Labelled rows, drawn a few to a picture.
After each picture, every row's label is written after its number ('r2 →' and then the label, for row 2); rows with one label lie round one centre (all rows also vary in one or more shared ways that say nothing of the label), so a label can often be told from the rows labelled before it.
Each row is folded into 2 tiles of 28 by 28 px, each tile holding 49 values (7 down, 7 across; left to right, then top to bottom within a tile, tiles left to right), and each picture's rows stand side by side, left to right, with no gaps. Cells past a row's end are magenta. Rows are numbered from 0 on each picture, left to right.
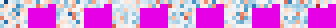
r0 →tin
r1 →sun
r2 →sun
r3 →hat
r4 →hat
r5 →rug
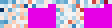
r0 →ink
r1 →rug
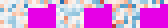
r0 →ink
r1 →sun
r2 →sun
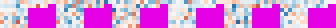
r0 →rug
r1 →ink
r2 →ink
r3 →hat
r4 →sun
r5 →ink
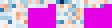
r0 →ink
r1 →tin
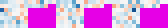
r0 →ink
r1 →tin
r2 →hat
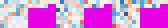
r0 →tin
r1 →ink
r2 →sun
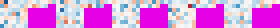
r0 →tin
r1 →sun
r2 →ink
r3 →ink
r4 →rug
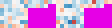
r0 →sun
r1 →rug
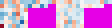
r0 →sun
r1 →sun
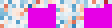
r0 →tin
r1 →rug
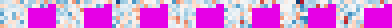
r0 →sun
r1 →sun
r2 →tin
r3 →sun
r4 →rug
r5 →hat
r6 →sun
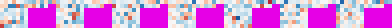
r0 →sun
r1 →hat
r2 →hat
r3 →hat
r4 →sun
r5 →tin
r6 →ink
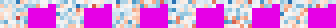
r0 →hat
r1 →tin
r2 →tin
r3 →sun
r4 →sun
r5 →tin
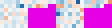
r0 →tin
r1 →sun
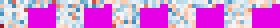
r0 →sun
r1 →hat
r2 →sun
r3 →ink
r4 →tin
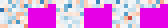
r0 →ink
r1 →ink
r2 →hat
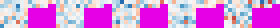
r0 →rug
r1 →tin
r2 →rug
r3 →rug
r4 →sun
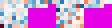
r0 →sun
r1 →ink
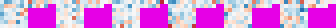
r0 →tin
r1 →hat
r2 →rug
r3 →sun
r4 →tin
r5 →hat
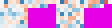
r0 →sun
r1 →hat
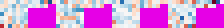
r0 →sun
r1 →hat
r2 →rug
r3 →sun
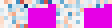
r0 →ink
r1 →sun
